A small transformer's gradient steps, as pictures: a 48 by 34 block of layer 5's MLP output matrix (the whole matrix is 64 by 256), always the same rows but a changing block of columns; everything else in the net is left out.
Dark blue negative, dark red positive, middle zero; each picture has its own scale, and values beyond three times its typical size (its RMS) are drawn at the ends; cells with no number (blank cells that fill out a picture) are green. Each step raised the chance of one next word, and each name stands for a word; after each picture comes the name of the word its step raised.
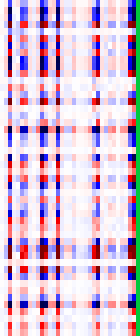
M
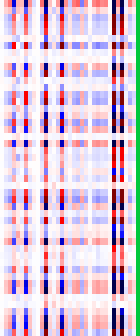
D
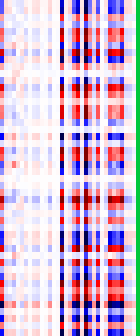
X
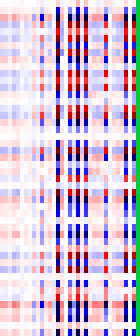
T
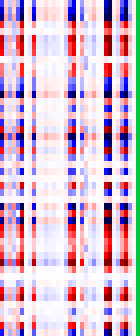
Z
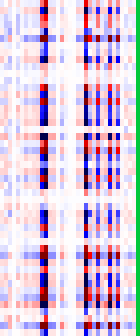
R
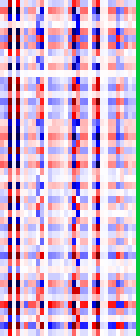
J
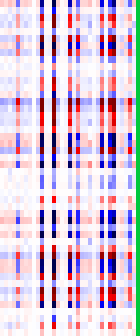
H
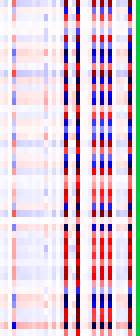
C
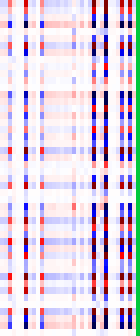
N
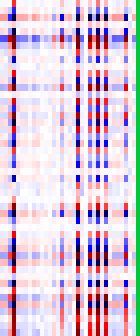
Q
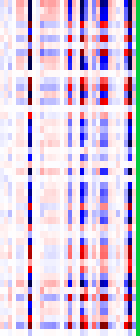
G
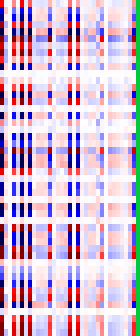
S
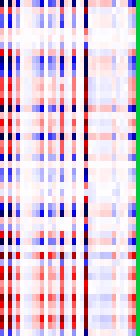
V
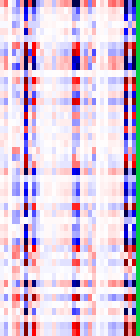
G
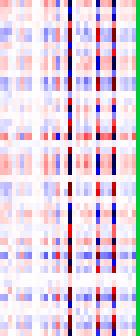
V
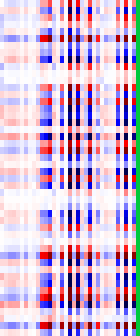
R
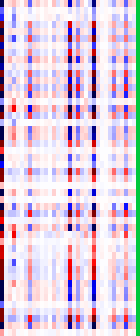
C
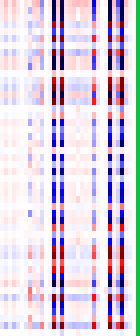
G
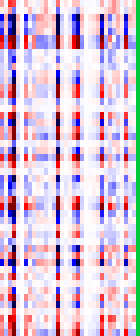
Q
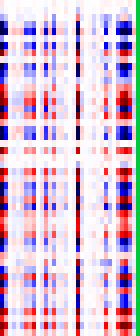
J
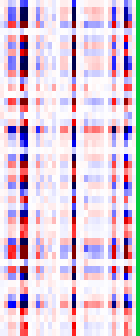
M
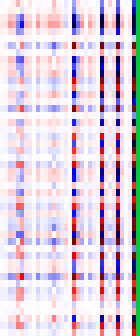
N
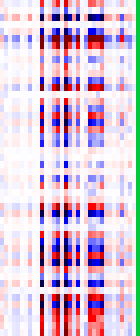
Q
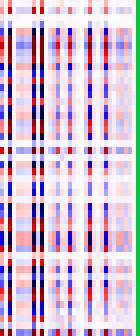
S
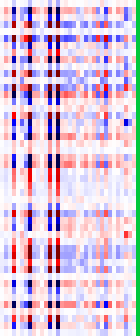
C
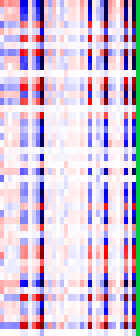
G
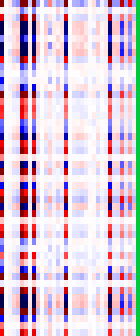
J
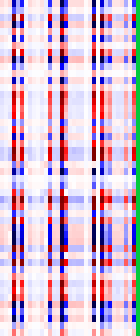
X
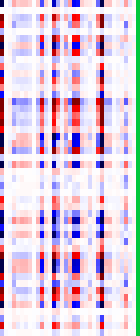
H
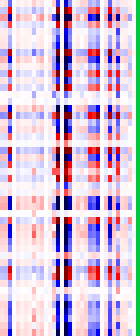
T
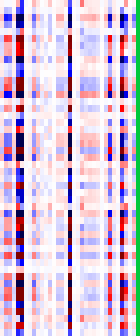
N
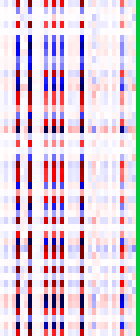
M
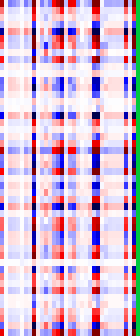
S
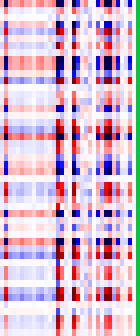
V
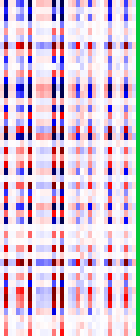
Z
